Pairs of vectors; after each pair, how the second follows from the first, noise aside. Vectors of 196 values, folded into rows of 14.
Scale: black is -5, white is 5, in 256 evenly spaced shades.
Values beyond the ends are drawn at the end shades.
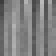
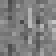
wrapped around, negated, partly zeroed.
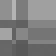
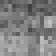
reversed.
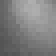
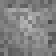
wrapped around, partly zeroed.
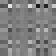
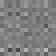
reversed, shrunk.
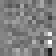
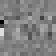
wrapped around, negated, partly zeroed.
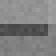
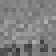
wrapped around, partly zeroed.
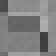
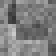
reversed.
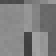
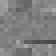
wrapped around, partly zeroed.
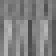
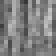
reversed.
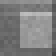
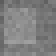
reversed, shrunk.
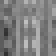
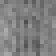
negated, shrunk.
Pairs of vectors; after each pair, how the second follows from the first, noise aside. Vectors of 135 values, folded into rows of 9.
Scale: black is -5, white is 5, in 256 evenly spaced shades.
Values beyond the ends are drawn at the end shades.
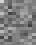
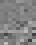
wrapped around, negated, partly zeroed.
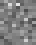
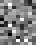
reversed, scaled up.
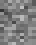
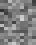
copied.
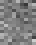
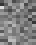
reversed, negated.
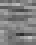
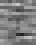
copied.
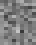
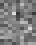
reversed, negated.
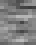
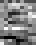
reversed, scaled up.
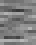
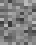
shuffled.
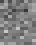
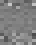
wrapped around, partly zeroed.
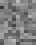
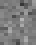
reversed, negated, partly zeroed.
